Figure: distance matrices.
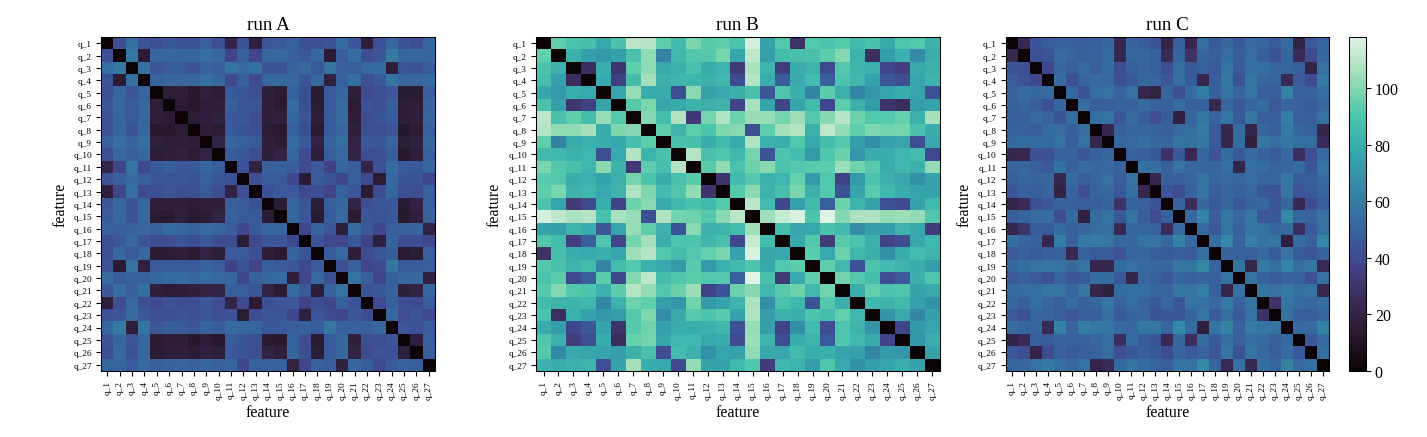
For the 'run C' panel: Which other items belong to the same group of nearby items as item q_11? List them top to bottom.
q_20
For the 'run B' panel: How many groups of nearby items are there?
9
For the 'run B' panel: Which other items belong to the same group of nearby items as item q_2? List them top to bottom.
q_23
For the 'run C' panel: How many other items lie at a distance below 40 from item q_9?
4
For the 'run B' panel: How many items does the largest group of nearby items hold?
8
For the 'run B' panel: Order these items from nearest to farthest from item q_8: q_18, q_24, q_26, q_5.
q_5, q_26, q_24, q_18
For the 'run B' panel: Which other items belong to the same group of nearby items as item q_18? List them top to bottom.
q_1
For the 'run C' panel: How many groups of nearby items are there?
9
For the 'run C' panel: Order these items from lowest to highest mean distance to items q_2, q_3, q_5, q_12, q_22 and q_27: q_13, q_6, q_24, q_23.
q_13, q_23, q_6, q_24
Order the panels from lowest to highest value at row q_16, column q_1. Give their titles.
run C, run A, run B
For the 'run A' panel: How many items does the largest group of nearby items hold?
12
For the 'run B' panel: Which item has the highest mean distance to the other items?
q_15
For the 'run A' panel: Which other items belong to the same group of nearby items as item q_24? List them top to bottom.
q_3
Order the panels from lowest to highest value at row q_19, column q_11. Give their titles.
run A, run C, run B
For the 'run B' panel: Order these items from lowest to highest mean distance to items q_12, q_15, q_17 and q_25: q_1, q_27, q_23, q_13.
q_13, q_27, q_23, q_1
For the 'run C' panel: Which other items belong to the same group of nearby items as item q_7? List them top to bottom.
q_15
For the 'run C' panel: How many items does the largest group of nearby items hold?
6
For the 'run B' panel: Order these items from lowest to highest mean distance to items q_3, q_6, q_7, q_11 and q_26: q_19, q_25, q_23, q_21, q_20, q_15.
q_25, q_20, q_23, q_19, q_21, q_15
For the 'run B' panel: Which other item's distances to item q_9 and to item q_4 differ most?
q_3
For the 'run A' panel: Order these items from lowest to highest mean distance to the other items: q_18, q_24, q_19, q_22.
q_18, q_22, q_19, q_24
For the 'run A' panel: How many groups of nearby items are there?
6
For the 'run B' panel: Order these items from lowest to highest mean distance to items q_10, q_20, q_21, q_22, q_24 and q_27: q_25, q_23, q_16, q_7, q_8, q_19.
q_16, q_25, q_19, q_23, q_8, q_7
